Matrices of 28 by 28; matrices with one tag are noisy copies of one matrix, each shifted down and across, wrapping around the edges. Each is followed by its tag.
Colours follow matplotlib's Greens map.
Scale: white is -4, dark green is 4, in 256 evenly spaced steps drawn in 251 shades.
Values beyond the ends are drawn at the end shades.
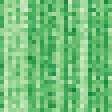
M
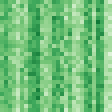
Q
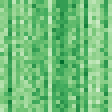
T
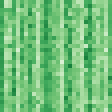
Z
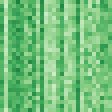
T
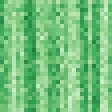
Q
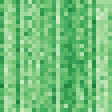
T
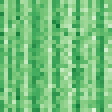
Z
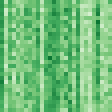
T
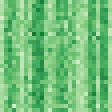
Q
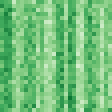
Q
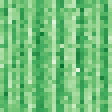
Z
